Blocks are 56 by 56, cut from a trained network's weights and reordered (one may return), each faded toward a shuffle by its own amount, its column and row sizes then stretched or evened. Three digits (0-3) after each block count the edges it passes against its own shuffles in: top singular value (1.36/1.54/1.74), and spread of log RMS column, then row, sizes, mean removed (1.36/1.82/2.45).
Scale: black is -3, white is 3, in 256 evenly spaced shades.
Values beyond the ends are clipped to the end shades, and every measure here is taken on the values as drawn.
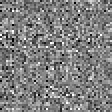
2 2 2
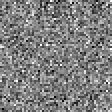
1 0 1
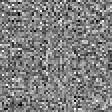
3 2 1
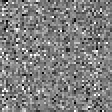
0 3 1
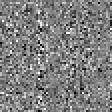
0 3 1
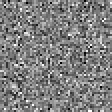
1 2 0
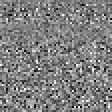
0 0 3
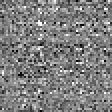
1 2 2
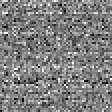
1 1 2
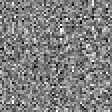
1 2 0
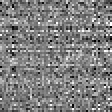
3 3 1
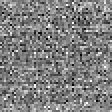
1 2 0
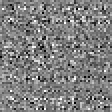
1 1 3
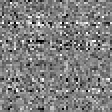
3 2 3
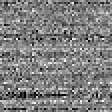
3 1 3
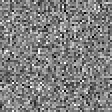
2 1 0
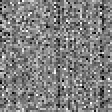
1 2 0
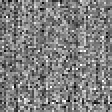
2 0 1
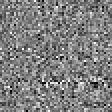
3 1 2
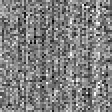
3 1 0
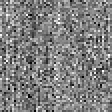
1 1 1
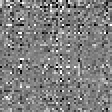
1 3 3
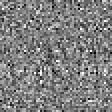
3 1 2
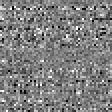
1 1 3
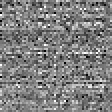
3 2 2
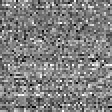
1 0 2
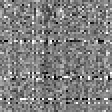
2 0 3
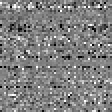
1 2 3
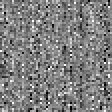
0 3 0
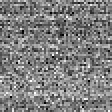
2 0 0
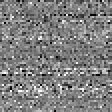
1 0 3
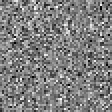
2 2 0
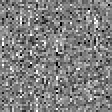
1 3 0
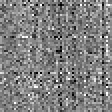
2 2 2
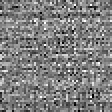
3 2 1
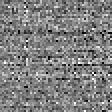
2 2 2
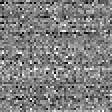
2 2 2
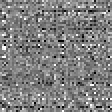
1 2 3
